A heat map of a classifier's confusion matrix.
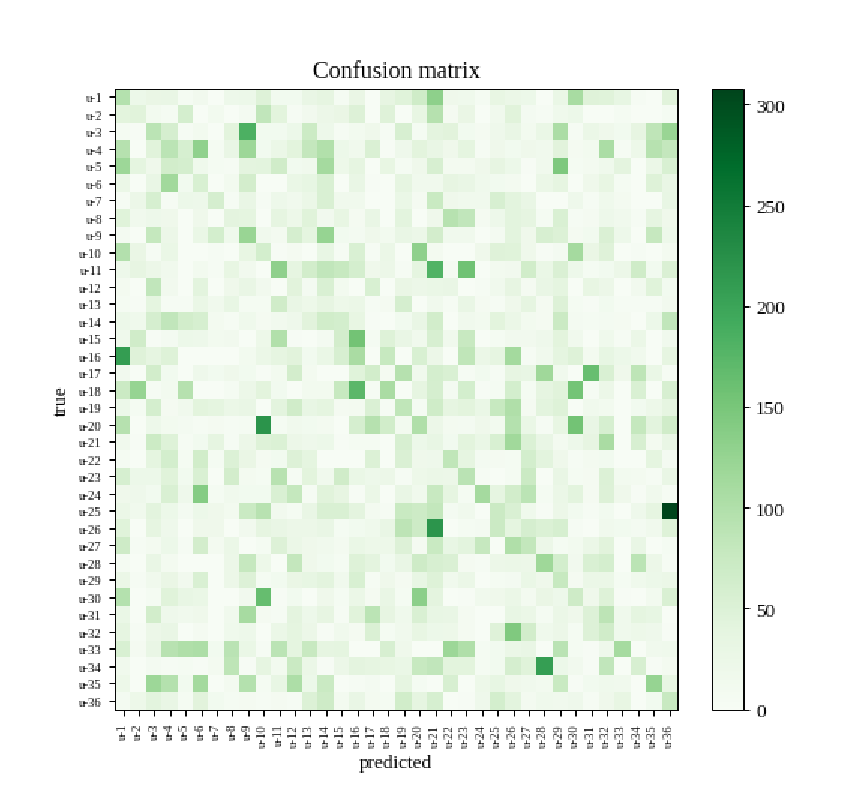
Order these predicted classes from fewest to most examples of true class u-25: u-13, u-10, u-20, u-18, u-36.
u-18, u-13, u-20, u-10, u-36
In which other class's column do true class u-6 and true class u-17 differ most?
u-31
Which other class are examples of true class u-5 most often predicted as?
u-29
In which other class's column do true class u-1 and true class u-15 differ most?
u-16
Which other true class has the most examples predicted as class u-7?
u-9
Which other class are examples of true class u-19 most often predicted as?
u-26
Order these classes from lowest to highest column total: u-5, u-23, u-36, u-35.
u-5, u-35, u-23, u-36
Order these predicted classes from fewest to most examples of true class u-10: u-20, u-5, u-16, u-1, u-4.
u-5, u-4, u-16, u-1, u-20
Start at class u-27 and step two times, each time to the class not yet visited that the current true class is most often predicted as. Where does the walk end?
u-21
